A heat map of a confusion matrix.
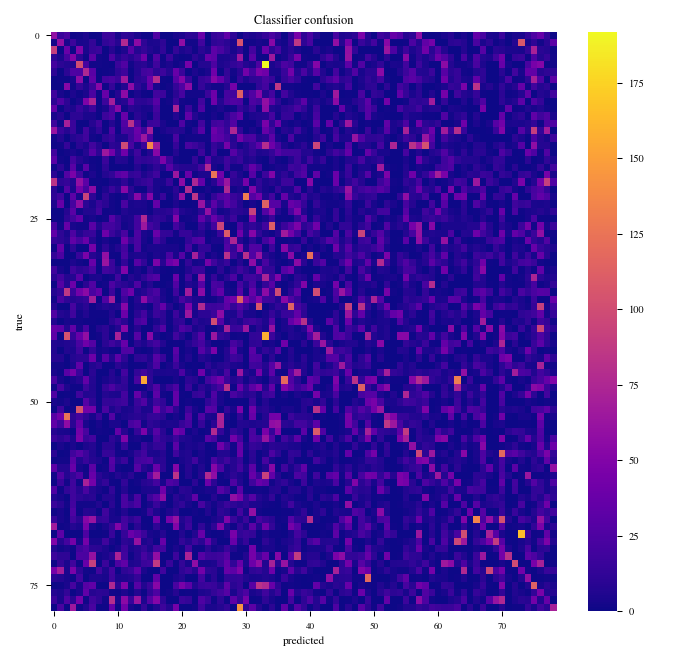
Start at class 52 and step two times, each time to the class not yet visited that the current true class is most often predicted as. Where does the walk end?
0
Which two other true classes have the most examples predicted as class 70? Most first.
57, 66
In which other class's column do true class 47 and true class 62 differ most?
14
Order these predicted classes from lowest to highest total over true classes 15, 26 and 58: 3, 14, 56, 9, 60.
60, 3, 9, 14, 56
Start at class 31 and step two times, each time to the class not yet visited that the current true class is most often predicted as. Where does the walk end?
4
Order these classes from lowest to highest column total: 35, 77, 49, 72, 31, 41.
72, 35, 77, 41, 49, 31
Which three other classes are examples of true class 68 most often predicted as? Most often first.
73, 64, 57
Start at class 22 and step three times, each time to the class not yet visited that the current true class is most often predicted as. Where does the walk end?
76
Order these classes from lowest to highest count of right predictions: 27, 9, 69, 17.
17, 9, 69, 27
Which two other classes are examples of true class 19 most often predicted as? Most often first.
25, 60
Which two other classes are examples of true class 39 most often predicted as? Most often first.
25, 67
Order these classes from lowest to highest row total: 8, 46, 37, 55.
8, 46, 55, 37
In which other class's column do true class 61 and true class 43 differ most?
5
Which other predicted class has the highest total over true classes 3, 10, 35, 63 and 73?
29
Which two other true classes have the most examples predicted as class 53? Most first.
15, 52
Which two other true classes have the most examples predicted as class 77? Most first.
20, 13
